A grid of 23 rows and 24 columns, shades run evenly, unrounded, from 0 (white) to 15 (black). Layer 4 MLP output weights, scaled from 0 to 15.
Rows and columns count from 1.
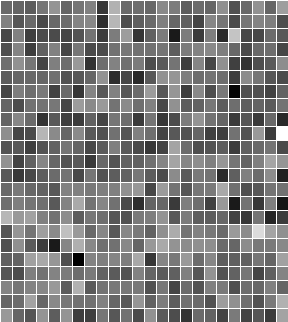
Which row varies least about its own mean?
20
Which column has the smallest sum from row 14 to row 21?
14
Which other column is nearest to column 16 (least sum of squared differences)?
18
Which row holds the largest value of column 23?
16
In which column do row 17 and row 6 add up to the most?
10
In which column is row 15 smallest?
7
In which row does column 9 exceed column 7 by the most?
2
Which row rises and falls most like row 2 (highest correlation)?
1
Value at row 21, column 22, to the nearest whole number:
9
